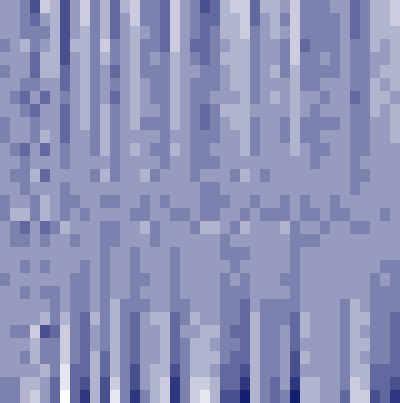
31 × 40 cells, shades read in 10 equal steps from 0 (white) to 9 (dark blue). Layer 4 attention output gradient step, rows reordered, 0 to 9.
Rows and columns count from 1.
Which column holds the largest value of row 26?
5
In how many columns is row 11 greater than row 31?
15
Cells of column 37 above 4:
14
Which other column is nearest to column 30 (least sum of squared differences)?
18
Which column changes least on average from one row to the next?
13
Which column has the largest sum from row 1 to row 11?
7
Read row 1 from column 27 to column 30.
3 3 4 2
